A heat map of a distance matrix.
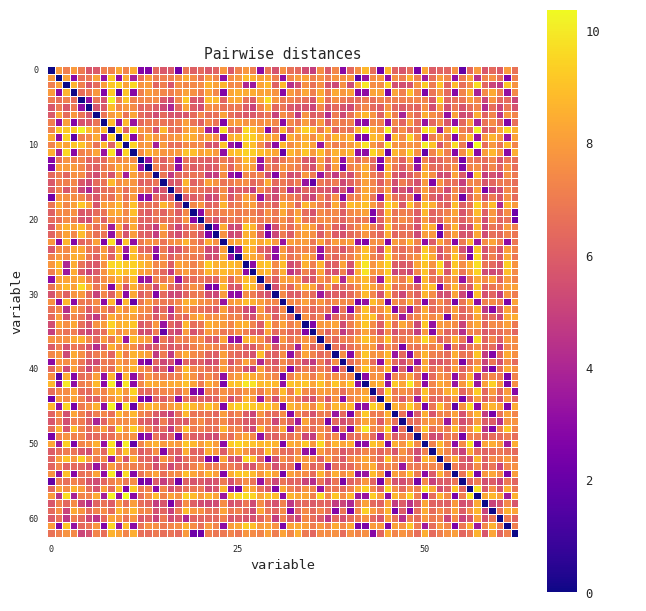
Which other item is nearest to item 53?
33
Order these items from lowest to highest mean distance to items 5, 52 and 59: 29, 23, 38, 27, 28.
38, 29, 27, 28, 23
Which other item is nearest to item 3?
9
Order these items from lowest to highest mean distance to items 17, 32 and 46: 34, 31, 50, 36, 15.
15, 34, 36, 31, 50
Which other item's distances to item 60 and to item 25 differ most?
10
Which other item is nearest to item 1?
41
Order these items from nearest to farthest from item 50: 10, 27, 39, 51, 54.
54, 51, 39, 27, 10
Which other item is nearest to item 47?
37
